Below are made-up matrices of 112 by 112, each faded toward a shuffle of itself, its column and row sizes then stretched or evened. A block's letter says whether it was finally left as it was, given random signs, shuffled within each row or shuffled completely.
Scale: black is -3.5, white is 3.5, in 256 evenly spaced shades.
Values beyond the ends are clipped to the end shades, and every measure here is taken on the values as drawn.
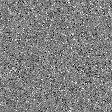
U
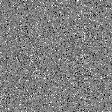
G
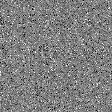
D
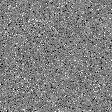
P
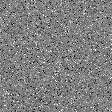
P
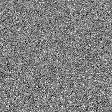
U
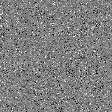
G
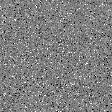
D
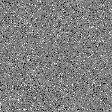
D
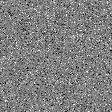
U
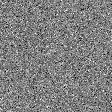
P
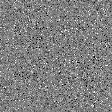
G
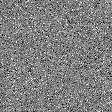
P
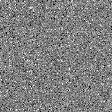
G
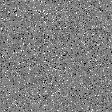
G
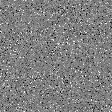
U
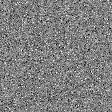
P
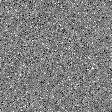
P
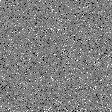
U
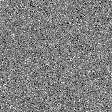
P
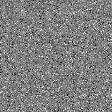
G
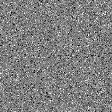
G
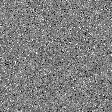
P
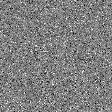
D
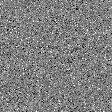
U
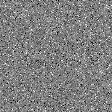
D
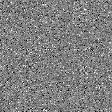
G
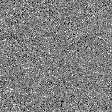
D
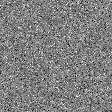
P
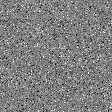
P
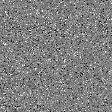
D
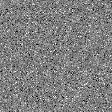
G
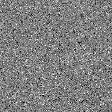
D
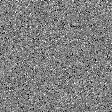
U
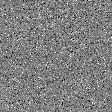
U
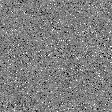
U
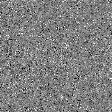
D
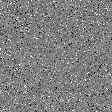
P
